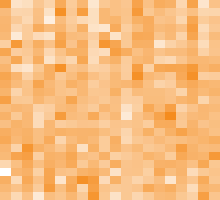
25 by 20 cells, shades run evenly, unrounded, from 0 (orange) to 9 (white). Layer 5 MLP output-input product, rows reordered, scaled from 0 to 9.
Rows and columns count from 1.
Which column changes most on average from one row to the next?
2
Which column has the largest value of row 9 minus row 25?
9
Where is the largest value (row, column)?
22, 1
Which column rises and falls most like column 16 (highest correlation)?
15
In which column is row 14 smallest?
16
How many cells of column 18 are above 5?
3
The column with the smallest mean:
18
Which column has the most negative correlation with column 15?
4
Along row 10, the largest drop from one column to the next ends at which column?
13
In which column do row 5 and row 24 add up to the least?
14
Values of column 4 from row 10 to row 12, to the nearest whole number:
4 2 3
